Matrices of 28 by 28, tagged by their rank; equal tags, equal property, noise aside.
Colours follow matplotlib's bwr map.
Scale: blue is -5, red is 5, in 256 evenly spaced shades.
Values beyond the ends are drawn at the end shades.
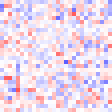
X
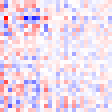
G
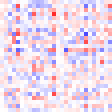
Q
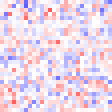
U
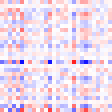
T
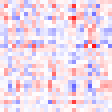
G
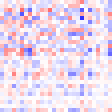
G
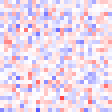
X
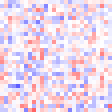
X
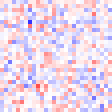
X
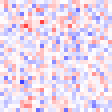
X
